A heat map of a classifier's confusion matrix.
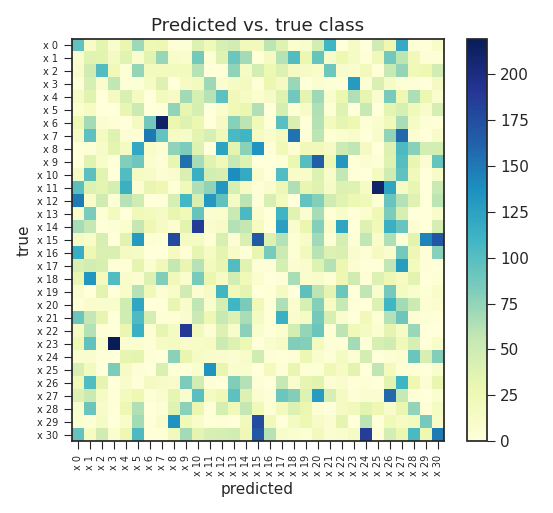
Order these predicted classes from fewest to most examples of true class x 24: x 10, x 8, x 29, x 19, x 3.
x 3, x 10, x 19, x 29, x 8
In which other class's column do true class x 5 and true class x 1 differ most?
x 18
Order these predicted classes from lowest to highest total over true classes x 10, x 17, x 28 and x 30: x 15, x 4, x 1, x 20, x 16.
x 16, x 20, x 4, x 15, x 1
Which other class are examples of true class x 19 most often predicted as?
x 12
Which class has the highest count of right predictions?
x 15
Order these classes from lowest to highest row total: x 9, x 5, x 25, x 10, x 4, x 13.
x 25, x 5, x 13, x 4, x 10, x 9
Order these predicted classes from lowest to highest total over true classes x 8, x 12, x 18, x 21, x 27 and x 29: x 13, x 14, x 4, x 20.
x 4, x 13, x 14, x 20
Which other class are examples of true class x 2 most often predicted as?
x 21
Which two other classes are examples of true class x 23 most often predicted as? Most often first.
x 3, x 1
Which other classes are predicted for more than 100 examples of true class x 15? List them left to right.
x 5, x 8, x 29, x 30
